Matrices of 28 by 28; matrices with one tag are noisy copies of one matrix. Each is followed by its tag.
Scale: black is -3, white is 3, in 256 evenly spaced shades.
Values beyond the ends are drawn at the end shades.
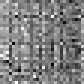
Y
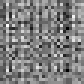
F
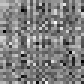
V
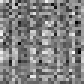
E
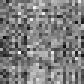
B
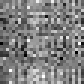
B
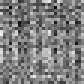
E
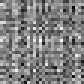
V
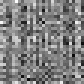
V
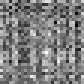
E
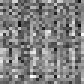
E
